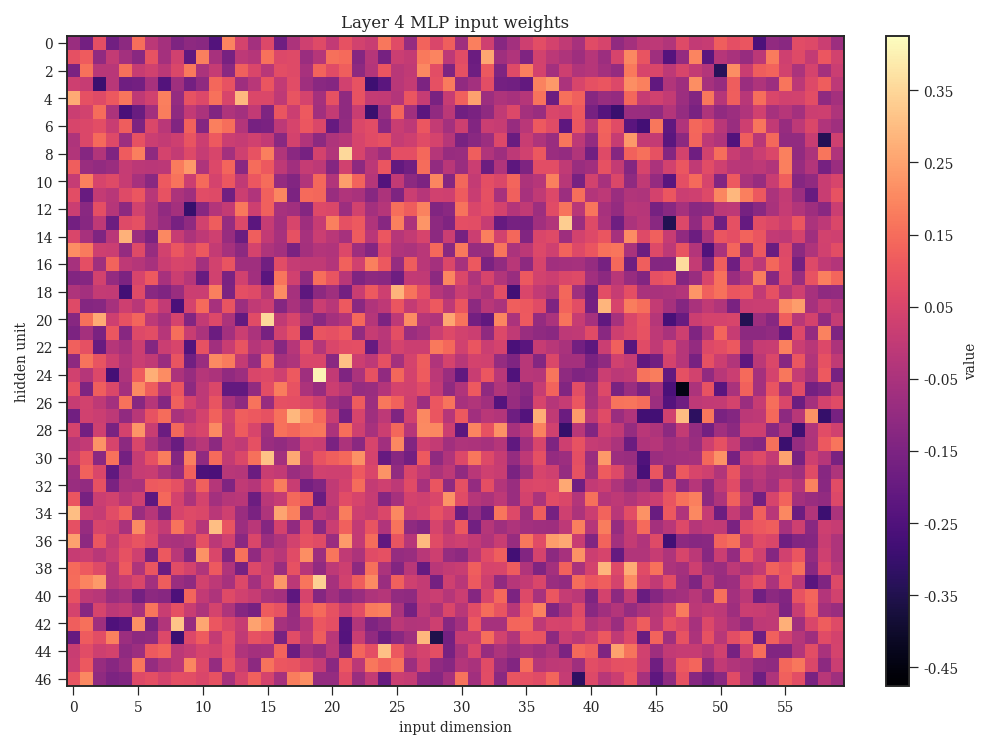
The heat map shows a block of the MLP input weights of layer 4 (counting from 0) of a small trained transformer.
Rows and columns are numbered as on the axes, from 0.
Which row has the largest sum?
4
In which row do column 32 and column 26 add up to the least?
9
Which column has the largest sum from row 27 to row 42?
41
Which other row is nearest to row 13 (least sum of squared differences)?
12
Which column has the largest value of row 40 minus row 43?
28
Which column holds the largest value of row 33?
29
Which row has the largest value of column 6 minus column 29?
24
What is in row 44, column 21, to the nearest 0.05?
-0.15
